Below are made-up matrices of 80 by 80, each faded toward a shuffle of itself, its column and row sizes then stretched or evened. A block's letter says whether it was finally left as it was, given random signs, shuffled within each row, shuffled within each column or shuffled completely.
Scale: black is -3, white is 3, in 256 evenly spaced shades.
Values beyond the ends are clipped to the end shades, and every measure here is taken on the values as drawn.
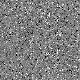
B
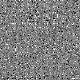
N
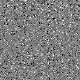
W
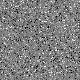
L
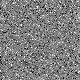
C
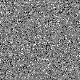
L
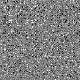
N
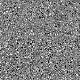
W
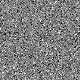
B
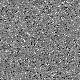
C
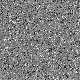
C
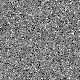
C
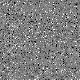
W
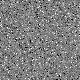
C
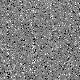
B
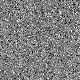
L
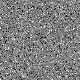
L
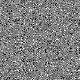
N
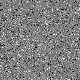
L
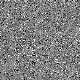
W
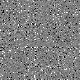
N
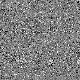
W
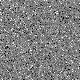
C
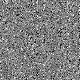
B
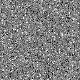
B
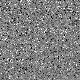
L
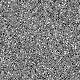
C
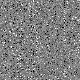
B
